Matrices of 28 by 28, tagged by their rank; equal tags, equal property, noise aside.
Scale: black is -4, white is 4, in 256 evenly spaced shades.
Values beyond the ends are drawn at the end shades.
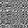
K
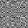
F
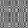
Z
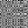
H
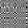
H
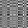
Z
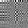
Z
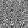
F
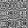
F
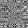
F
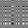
Z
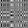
Z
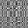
H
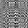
H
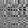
H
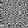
F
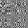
F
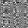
K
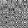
F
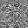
F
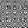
K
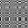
Z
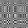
Z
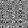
F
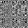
F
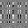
Z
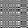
Z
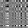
Z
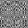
K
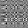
H
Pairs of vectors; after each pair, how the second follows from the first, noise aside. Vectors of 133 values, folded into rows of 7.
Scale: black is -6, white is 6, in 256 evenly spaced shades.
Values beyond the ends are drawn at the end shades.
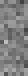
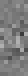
reversed, negated, partly zeroed.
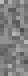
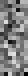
reversed, negated, scaled up.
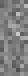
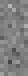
reversed, negated, partly zeroed.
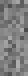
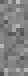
reversed, negated, partly zeroed.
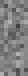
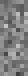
wrapped around, negated.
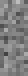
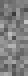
wrapped around, negated.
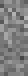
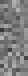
wrapped around.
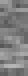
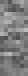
wrapped around.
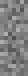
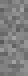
negated, shrunk.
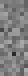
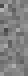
reversed, negated, partly zeroed.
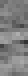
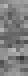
wrapped around.
